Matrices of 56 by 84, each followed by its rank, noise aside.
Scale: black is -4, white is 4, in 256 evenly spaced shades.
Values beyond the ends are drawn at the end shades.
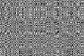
four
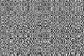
five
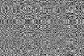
six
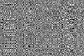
six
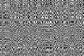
four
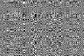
six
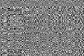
seven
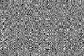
seven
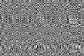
five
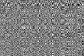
four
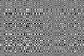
three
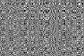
four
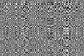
three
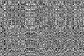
four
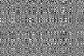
four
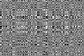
three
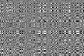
three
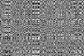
three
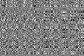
five
